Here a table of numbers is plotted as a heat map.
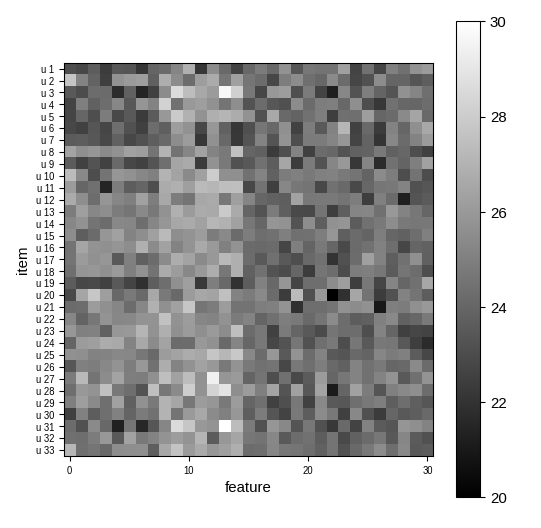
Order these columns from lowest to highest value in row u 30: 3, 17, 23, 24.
23, 17, 3, 24
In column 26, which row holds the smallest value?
u 21
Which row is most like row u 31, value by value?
u 3
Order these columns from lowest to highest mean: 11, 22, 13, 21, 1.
22, 21, 1, 11, 13
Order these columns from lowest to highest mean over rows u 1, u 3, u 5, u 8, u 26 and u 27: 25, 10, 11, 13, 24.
24, 25, 11, 13, 10
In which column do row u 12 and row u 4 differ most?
0
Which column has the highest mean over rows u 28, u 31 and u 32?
13
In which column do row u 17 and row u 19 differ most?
14
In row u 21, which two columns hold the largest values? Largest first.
10, 7
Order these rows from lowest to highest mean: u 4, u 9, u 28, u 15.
u 9, u 4, u 15, u 28
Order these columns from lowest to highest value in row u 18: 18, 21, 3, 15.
18, 15, 21, 3
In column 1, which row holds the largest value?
u 27
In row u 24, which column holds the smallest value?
30
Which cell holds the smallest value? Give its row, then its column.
u 20, 22
